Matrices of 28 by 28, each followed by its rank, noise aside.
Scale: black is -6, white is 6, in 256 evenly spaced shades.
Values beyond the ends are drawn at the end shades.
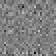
three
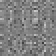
three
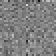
three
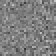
six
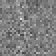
six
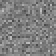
five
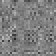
three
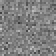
six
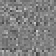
four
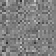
three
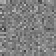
six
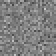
six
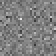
six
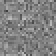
five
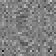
four
